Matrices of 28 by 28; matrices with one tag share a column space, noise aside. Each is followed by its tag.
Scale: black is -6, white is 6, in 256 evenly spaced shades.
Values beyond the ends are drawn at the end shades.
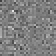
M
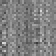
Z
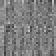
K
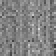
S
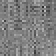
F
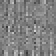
K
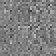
M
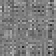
F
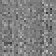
Z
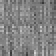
K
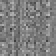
S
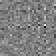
M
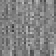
K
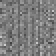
Z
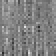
K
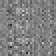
Z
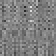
F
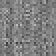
Z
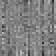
K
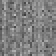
S
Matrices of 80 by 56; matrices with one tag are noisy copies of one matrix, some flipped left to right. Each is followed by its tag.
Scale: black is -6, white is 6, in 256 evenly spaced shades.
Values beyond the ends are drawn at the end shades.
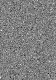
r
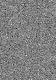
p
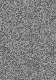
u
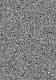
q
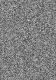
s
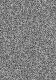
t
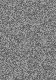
u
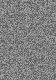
p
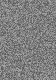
p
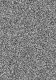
s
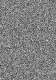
t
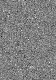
u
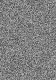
q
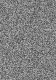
u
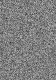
t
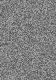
q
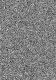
t
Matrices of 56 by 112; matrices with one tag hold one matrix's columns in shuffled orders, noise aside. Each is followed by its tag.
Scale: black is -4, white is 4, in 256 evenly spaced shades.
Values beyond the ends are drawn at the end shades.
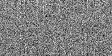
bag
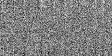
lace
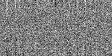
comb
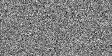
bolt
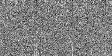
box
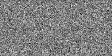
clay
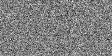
bolt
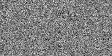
bolt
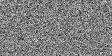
bolt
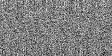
lace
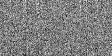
bag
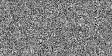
clay
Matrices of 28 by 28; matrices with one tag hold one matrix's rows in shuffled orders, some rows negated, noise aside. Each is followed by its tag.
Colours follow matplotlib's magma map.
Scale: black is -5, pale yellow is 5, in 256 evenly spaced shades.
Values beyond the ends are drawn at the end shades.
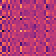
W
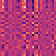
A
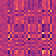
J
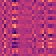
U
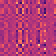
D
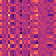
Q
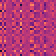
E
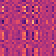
A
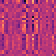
A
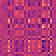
J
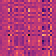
J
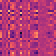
Q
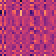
E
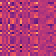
Q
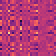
Q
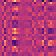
U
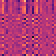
A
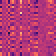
Q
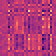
J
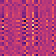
A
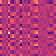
Q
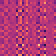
D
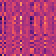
E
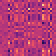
J
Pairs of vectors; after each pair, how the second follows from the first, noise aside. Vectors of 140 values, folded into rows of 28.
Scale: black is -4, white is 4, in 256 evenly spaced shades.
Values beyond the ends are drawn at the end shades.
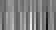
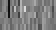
reversed, partly zeroed.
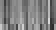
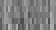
negated, shrunk.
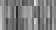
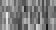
wrapped around, negated.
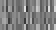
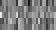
wrapped around, negated.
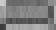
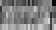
wrapped around, negated.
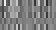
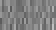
wrapped around, negated, shrunk.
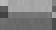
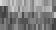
copied.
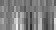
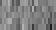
wrapped around, negated, shrunk.
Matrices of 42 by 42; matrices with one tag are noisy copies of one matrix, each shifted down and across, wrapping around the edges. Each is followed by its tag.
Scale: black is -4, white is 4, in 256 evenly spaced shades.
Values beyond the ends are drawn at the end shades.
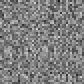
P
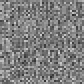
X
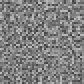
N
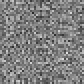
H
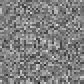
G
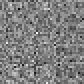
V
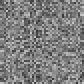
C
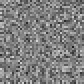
G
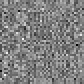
X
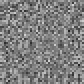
G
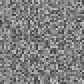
P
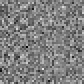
P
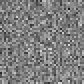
X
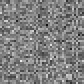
C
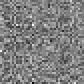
C
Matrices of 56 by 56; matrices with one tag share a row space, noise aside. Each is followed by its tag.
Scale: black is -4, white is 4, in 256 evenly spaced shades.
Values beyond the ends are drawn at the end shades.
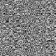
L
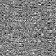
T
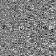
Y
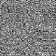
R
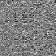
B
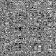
T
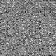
R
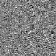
Y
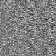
Y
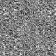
L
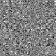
L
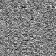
B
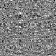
T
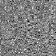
Y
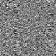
L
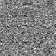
B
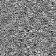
Y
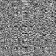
B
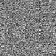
R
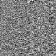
Y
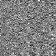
Y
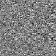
Y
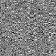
Y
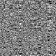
T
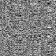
T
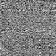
R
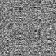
T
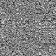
R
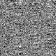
T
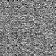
B
